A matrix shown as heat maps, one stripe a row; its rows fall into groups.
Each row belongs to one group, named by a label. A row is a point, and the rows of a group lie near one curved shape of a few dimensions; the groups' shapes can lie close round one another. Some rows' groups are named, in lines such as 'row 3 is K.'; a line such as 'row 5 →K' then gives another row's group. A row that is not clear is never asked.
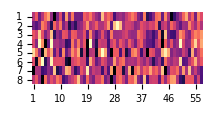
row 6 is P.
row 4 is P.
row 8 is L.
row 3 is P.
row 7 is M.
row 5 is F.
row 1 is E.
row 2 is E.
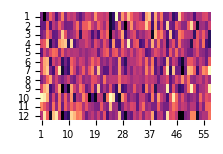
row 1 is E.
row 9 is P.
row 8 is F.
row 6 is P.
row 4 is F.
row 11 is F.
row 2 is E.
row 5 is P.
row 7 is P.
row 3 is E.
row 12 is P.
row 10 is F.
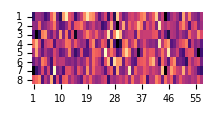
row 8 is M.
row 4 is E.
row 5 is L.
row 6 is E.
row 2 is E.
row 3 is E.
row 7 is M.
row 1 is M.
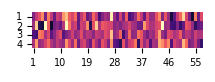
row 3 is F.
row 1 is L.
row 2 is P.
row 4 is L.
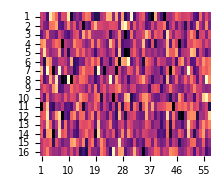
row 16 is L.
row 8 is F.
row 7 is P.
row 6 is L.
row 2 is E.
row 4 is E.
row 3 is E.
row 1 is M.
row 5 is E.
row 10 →L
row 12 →P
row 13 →P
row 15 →L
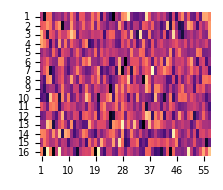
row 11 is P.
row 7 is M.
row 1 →L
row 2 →P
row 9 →E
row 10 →M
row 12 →E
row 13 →L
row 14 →M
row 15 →L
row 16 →P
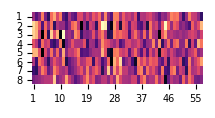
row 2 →F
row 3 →F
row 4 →F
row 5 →F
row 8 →M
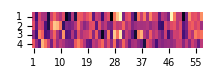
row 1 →L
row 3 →L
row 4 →M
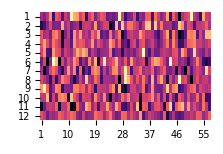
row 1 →L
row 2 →E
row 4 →E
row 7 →E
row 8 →L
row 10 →F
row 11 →M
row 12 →M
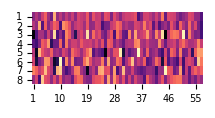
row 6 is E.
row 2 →F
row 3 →M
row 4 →F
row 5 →L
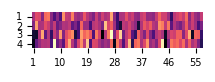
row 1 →P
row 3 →F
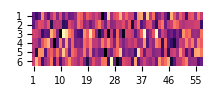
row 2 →M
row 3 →M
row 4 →E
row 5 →L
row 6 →E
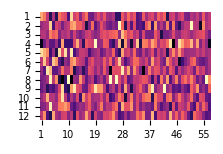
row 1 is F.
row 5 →F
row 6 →P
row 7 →L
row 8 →F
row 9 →M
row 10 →E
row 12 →L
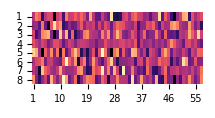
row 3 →E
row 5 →F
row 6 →L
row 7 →M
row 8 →M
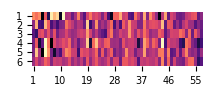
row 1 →F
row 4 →P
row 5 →P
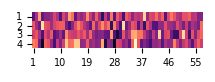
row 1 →M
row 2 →M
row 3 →E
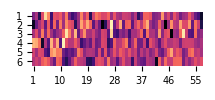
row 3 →L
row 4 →F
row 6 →M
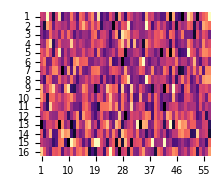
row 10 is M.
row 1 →P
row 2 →L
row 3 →E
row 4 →L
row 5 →P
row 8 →L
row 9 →M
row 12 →E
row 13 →M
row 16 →F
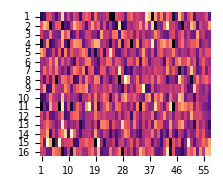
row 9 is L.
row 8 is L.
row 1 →E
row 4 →M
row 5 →F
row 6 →M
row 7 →L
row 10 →E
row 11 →M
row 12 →M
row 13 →E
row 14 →F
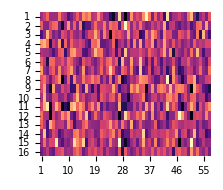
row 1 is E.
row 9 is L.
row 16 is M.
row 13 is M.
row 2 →E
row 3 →F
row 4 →M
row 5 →M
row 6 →M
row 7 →M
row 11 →P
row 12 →L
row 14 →L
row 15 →L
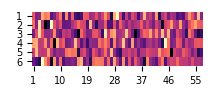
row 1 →E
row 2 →P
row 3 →L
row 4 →M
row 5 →L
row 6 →M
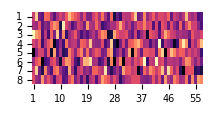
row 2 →F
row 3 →F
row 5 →M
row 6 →M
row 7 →L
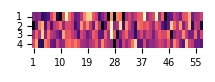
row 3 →L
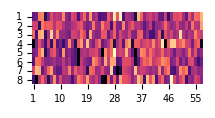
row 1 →L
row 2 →M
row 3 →P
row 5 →L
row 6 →L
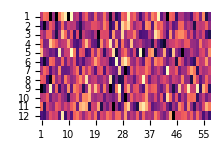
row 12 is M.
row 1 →F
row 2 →E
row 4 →M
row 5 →M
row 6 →E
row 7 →E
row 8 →L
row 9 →F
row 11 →L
